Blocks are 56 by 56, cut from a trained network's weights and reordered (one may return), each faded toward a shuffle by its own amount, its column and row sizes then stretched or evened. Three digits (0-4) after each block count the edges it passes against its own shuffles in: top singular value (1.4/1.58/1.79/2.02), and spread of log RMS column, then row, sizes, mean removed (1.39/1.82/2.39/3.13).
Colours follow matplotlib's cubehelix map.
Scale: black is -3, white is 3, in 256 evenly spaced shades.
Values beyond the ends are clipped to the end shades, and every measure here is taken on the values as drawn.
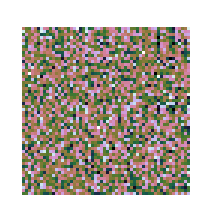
3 1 0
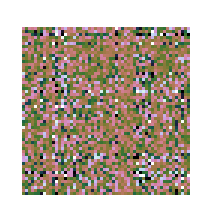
1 3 3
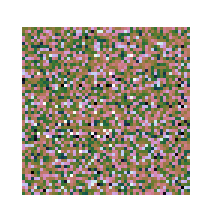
0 0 2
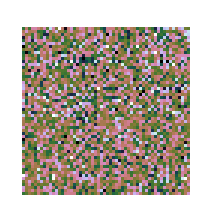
1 0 1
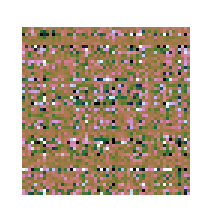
1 3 4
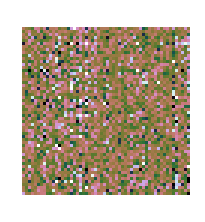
0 3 1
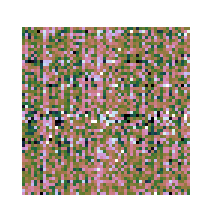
3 0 3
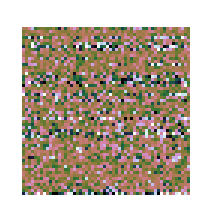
0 0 4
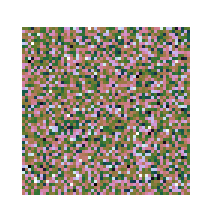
2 0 1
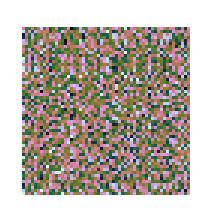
4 2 0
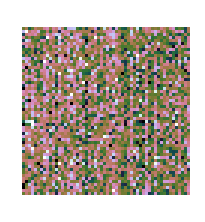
2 1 0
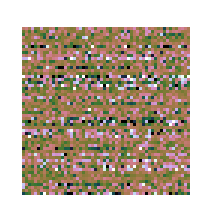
1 0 4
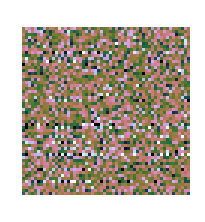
4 0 3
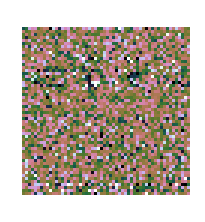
0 0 2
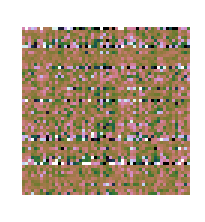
3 0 4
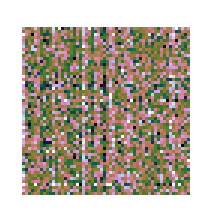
3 1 1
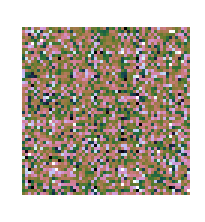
3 2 1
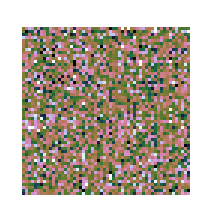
0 2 1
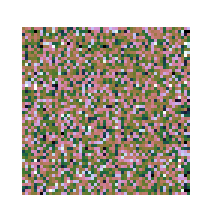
0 2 2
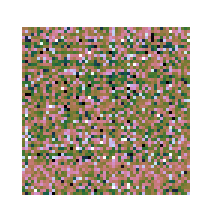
0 1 1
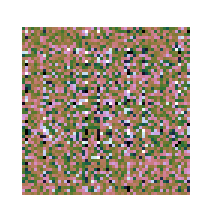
4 3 3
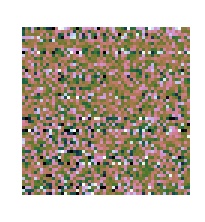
2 1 3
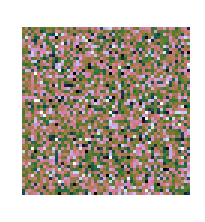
1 1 1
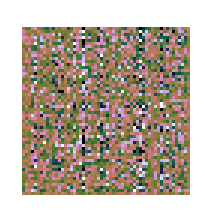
0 4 2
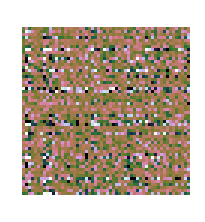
0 3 4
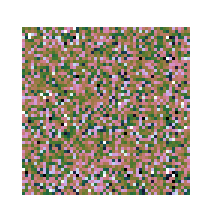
1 1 1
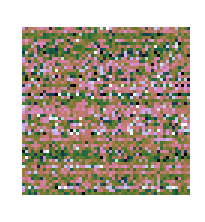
2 0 3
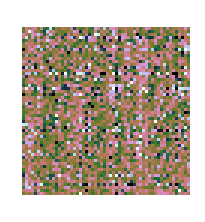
1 1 2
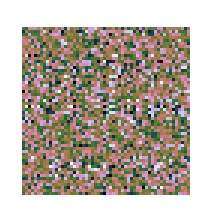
3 0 3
